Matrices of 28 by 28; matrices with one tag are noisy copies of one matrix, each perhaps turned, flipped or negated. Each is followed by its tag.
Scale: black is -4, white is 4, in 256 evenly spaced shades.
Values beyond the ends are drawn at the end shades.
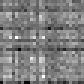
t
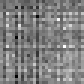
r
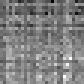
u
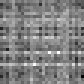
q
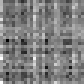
t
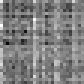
t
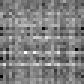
q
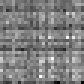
t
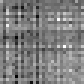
r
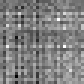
r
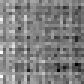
u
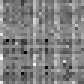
t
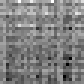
u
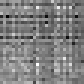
r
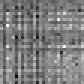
r
